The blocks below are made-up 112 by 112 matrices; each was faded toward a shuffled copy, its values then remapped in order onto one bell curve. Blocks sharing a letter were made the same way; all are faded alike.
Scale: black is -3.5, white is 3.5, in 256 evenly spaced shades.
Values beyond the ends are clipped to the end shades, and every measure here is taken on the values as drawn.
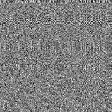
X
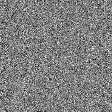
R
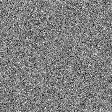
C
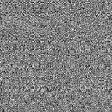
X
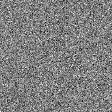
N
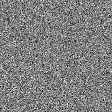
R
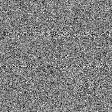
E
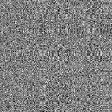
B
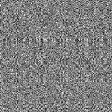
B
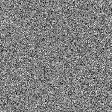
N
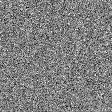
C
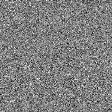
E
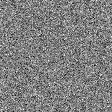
C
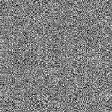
B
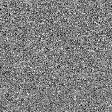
E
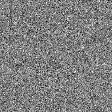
N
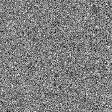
N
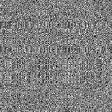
B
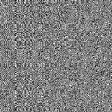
B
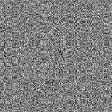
B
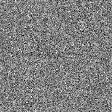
N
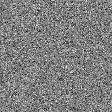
R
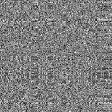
X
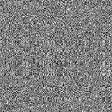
B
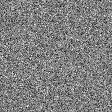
C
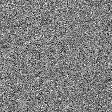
R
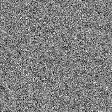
R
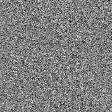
N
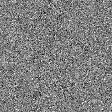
N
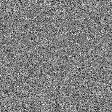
E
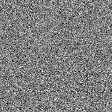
E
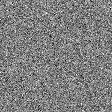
C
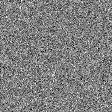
N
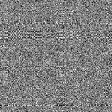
X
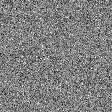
C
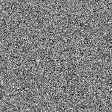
E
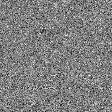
E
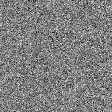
N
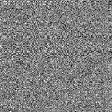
X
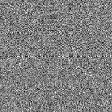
X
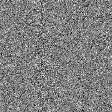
R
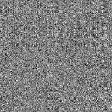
X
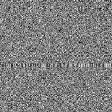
X
